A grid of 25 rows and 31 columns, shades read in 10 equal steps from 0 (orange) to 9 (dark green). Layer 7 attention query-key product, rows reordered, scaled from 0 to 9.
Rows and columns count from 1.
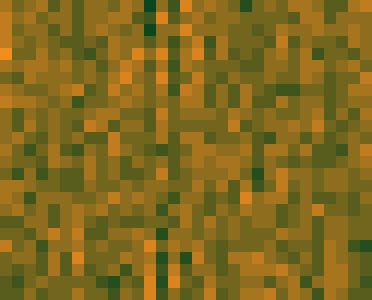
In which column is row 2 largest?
13
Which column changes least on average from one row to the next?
28
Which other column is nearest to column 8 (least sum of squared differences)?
20
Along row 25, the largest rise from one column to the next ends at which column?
14
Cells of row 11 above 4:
16
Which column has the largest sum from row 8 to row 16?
22
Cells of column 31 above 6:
2
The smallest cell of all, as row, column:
5, 1
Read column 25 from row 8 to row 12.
7 5 5 3 4
